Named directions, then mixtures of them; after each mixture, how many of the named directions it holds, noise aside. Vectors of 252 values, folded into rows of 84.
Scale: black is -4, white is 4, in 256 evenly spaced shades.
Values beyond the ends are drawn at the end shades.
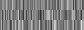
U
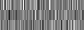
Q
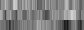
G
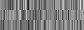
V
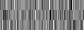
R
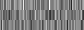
three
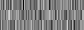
two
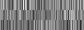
three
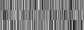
two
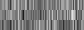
three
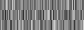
two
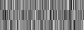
two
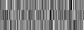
two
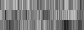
two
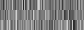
four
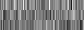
four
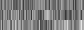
two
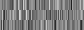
three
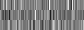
three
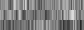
two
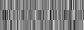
two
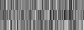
three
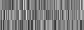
two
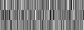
three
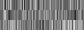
three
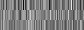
three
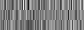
two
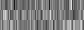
two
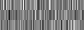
one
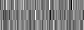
two
